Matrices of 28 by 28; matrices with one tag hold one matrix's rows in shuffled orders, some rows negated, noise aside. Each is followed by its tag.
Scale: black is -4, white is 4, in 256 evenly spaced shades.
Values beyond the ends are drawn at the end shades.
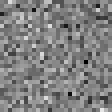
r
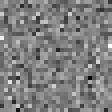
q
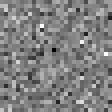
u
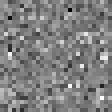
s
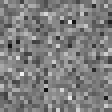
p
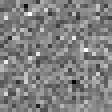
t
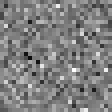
t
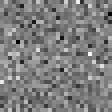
q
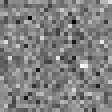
t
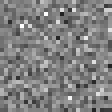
p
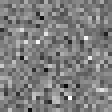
r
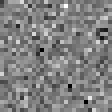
r
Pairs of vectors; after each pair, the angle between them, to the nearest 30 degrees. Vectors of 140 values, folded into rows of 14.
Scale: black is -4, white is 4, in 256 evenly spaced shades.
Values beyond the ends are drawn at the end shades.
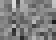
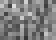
90 degrees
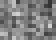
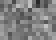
90 degrees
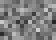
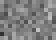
30 degrees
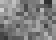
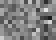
90 degrees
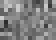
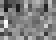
150 degrees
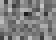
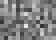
120 degrees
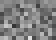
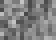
120 degrees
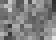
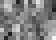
30 degrees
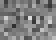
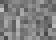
90 degrees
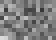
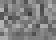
60 degrees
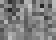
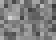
120 degrees
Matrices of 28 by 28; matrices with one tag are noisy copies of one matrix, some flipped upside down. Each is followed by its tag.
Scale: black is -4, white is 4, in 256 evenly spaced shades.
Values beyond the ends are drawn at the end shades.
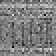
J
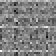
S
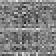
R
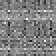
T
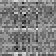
R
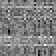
T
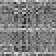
R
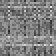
T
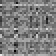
S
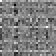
S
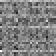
S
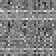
T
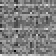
S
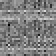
T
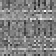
T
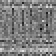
J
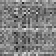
R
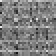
S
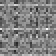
S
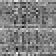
R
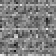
S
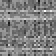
T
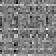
S
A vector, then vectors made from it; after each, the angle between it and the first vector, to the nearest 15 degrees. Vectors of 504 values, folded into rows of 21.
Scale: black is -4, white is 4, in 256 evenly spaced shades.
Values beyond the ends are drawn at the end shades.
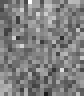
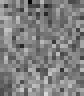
150 degrees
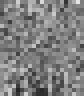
75 degrees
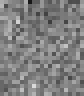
135 degrees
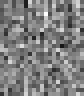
60 degrees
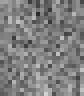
120 degrees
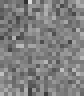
45 degrees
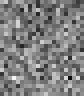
120 degrees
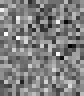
120 degrees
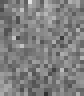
15 degrees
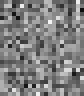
75 degrees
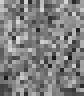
135 degrees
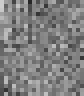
135 degrees
